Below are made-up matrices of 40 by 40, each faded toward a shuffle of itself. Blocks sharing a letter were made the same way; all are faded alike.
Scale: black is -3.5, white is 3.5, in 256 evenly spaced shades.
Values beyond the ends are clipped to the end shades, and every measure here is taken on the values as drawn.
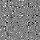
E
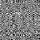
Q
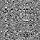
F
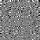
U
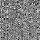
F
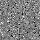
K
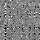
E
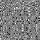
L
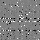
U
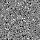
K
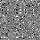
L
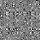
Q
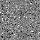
K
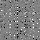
E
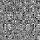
Q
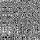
Q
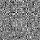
F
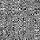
Q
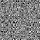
F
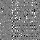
E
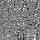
E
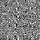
L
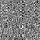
F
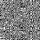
F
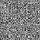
F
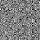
F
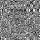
F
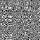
Q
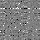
U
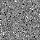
K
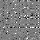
U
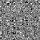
Q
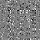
E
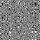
E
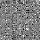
L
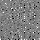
E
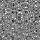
L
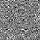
F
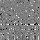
U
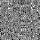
L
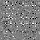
U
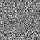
Q
